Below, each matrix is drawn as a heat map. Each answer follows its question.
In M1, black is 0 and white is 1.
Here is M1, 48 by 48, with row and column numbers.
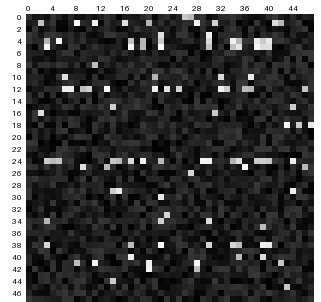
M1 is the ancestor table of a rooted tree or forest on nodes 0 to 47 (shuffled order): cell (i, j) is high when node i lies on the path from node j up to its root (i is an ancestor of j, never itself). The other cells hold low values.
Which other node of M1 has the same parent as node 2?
31
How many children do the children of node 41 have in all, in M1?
3
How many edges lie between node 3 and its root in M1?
5
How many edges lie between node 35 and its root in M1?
5
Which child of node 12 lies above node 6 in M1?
10
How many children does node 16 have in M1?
2
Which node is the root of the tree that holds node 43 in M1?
18
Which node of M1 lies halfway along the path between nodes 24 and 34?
5
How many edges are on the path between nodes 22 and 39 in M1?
7
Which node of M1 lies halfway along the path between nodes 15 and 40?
4
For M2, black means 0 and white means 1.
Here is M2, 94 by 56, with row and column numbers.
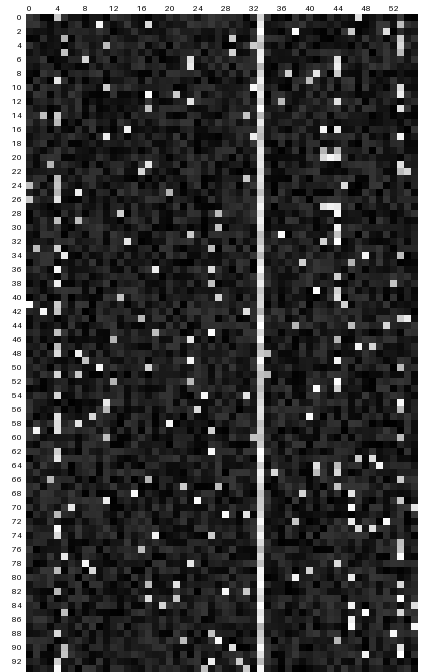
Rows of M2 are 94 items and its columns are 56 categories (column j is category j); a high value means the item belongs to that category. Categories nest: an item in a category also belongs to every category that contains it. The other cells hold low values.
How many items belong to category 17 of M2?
8
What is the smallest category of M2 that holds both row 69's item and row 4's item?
11
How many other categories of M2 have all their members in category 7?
2
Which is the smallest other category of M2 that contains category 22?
27
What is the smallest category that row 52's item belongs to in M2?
12
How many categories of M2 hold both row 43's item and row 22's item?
4
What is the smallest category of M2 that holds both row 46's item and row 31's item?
23
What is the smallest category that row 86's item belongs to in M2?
46
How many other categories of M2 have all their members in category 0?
1
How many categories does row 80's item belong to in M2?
3
